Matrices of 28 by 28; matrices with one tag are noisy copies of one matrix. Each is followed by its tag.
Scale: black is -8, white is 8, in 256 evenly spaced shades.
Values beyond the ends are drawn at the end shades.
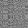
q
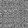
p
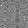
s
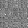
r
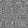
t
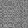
p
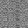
s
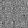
t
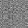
q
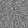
t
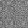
t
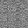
s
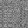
p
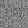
r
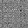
p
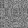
r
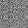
q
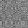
t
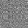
q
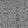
s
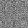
t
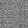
p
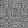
r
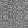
q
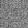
r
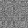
t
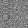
q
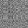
q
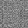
p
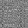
p
